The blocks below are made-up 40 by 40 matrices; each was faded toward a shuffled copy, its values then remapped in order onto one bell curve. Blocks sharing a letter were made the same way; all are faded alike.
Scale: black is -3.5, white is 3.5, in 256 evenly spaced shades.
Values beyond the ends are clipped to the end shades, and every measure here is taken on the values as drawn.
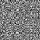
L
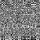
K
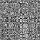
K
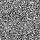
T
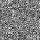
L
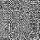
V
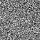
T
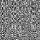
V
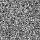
T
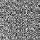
L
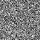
T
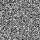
T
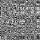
K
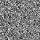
T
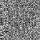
L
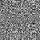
L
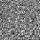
L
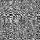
K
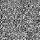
L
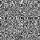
K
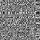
K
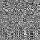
K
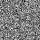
T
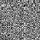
V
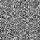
L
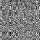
V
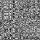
V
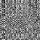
V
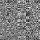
V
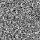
T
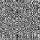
V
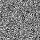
T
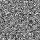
T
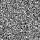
T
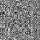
L
